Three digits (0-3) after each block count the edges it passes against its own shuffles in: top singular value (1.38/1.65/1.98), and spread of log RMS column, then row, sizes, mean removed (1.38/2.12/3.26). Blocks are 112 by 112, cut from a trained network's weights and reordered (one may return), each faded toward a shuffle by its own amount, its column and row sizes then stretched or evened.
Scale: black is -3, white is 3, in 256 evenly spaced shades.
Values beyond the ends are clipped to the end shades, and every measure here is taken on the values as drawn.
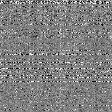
1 0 3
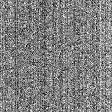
3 1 0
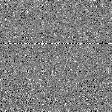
2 1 2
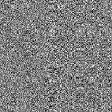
3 2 1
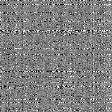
2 1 3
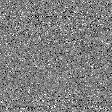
0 0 2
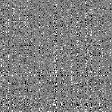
2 3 2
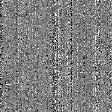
2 3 1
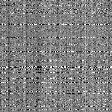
3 0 3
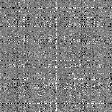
2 2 3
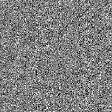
1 2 0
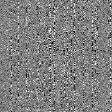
1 3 0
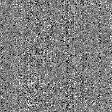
0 2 1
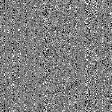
0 3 0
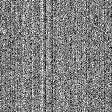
3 1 0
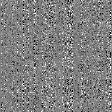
0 3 1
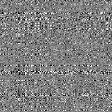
3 2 3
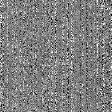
1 3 0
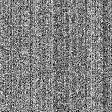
3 0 0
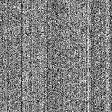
3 1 0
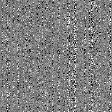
0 3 0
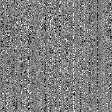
1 3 1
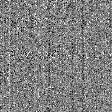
1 1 1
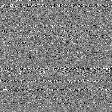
1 0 3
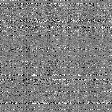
1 1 3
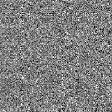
3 2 0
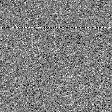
2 1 1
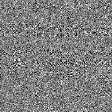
2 2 2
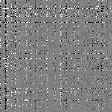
2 3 3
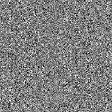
2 2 1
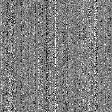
2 3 0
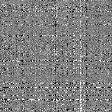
2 2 3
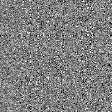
1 2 0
